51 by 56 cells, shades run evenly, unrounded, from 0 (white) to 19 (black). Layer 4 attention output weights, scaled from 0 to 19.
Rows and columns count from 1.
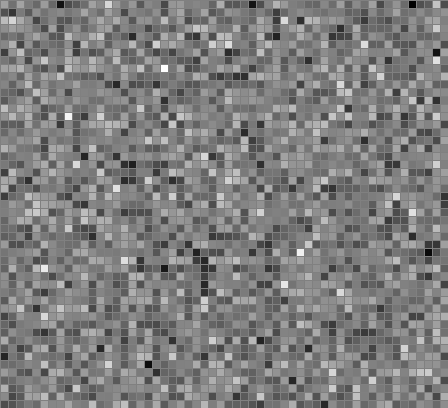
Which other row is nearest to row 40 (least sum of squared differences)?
2
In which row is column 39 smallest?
31
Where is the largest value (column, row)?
52, 1
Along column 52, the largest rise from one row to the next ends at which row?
30
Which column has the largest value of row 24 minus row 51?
37
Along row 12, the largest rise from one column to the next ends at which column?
50
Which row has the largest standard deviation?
15
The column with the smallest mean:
55
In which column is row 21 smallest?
10
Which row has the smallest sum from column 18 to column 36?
6
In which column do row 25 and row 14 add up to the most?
44
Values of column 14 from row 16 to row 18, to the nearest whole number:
5 6 9
